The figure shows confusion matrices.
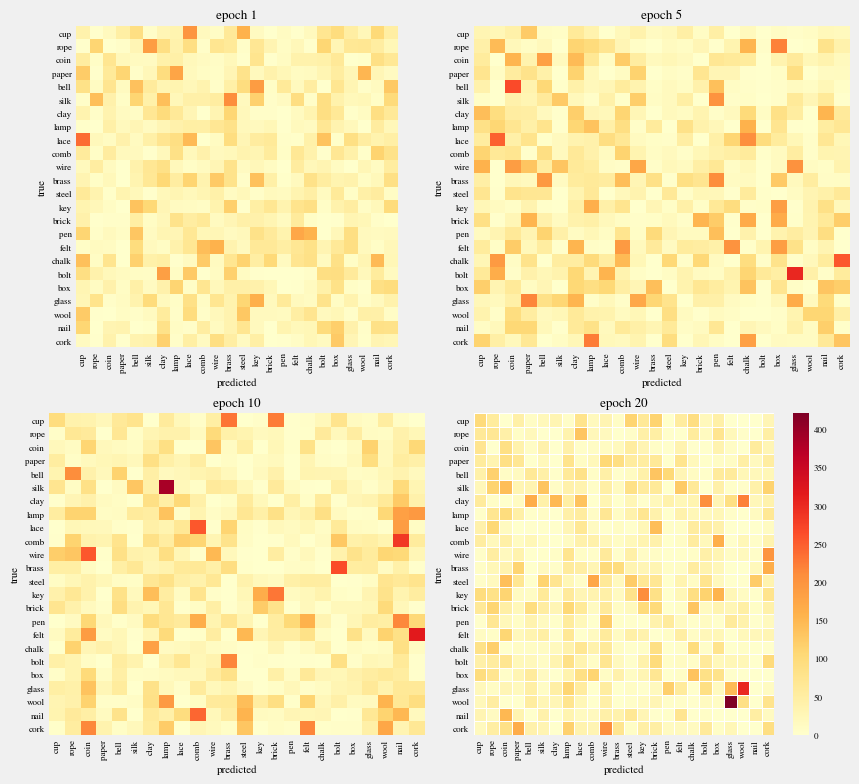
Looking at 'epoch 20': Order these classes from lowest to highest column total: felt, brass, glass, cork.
brass, felt, glass, cork
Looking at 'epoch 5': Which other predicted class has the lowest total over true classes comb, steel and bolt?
brass
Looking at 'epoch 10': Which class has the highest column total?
nail
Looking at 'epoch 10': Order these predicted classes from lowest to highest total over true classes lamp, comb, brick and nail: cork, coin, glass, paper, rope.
paper, glass, coin, cork, rope
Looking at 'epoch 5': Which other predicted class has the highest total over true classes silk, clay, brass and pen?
bell
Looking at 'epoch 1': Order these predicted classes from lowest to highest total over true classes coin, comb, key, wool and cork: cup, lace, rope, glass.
rope, glass, lace, cup
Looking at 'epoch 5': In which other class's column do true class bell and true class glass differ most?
coin
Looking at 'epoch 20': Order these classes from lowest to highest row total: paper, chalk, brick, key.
chalk, paper, brick, key
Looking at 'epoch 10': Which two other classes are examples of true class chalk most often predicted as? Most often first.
clay, rope
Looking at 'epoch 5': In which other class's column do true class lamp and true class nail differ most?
chalk
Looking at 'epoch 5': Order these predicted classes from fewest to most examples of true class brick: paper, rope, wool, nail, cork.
rope, wool, nail, cork, paper
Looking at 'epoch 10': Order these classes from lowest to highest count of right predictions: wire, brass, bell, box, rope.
box, rope, brass, bell, wire
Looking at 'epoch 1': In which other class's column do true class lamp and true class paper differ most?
wool
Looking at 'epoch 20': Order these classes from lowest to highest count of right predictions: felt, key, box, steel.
felt, box, steel, key
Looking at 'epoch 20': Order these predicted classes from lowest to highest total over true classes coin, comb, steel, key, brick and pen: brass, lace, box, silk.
brass, lace, silk, box
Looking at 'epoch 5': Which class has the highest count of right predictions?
felt
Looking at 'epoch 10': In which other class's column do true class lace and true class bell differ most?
comb
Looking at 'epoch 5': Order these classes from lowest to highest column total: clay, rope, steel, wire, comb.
steel, wire, rope, comb, clay
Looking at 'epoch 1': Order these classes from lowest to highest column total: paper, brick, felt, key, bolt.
paper, brick, felt, bolt, key
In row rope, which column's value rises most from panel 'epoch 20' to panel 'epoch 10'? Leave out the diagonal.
wire
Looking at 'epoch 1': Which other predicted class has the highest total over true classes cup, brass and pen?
lace
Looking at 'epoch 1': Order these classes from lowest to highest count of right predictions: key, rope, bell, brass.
key, brass, rope, bell
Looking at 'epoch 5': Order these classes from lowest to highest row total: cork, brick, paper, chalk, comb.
paper, comb, cork, brick, chalk
